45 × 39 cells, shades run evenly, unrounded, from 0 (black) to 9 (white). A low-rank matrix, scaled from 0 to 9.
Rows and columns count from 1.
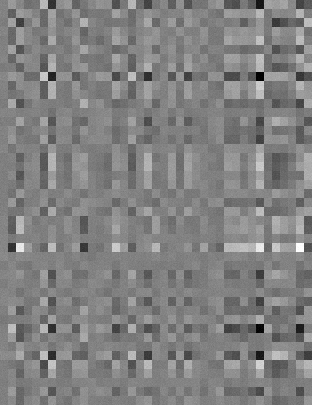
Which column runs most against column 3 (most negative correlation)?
11
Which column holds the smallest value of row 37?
33
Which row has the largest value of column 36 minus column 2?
28
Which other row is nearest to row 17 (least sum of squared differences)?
27
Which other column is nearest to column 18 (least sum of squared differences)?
5
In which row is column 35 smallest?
3
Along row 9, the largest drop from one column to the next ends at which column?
7
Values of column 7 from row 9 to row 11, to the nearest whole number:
1 6 6
